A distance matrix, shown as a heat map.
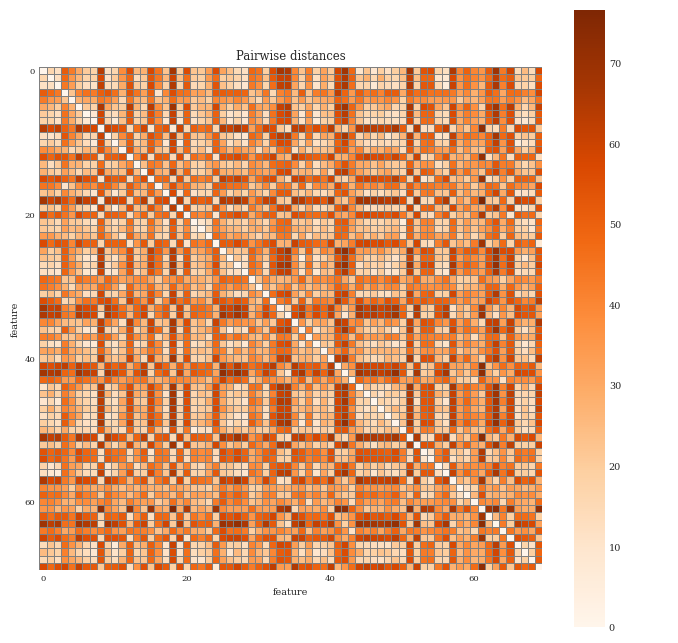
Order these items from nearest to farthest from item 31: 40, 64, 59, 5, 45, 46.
45, 46, 40, 5, 64, 59
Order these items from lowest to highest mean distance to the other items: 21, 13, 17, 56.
21, 17, 13, 56
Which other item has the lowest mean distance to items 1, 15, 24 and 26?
13
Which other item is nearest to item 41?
53
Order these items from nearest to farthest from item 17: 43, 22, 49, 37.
22, 49, 37, 43
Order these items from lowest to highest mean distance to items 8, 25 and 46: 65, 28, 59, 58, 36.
28, 36, 58, 59, 65
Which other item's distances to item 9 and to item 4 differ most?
32
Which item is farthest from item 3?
41
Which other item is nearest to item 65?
20
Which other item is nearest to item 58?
59
